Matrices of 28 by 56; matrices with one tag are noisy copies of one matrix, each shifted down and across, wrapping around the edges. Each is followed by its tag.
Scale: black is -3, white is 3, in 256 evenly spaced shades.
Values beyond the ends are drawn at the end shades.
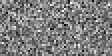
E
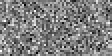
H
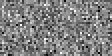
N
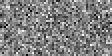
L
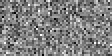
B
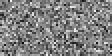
L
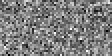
L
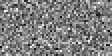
E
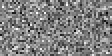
L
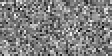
H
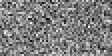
E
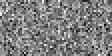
N
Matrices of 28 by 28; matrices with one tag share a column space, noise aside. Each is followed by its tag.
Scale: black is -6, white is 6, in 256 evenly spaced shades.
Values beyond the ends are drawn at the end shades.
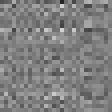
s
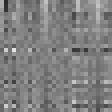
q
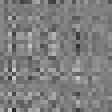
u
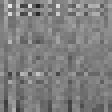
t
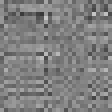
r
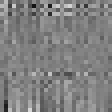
t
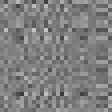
s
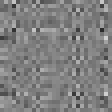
s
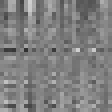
q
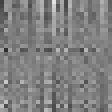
q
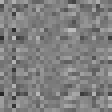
s
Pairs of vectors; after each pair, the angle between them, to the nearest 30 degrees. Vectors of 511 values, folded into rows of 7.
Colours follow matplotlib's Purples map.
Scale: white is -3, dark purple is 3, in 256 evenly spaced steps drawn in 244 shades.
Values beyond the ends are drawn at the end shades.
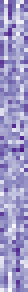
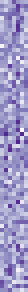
90 degrees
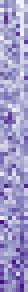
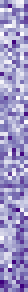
60 degrees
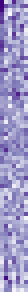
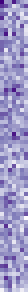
60 degrees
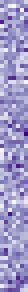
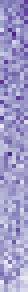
90 degrees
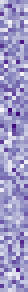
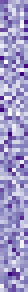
150 degrees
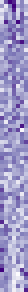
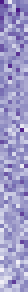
120 degrees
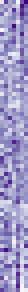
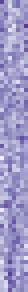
120 degrees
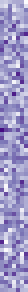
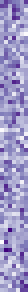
150 degrees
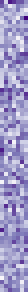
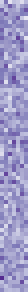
150 degrees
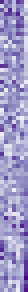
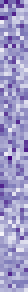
90 degrees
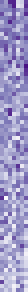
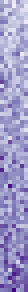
120 degrees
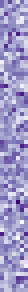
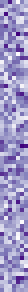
30 degrees
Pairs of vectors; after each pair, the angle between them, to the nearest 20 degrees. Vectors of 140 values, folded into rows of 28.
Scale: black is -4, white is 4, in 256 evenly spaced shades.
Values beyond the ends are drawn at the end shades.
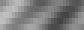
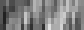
140 degrees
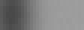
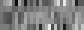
80 degrees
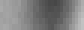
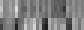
80 degrees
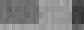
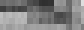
100 degrees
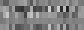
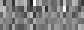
60 degrees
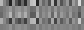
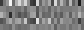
160 degrees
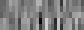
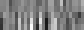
140 degrees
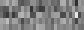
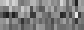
40 degrees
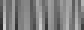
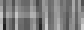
160 degrees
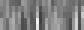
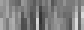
20 degrees
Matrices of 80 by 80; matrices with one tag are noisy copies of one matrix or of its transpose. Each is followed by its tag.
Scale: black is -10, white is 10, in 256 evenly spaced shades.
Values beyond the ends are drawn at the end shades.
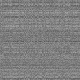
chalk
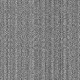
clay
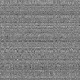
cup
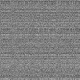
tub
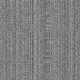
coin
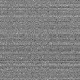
clay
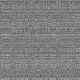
tub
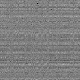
clay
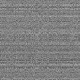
clay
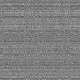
chalk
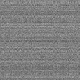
cup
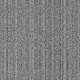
clay
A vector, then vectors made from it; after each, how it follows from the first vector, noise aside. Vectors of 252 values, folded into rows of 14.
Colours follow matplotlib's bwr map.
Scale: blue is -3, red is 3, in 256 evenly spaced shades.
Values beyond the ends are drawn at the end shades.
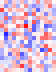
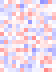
wrapped around, shrunk.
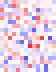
reversed, partly zeroed.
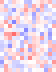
reversed, shrunk.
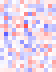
shrunk.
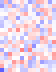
wrapped around, shrunk.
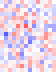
shrunk.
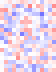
wrapped around, shrunk.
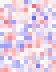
reversed, shrunk.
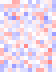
wrapped around, shrunk.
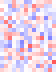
reversed, shrunk.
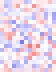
reversed, shrunk.
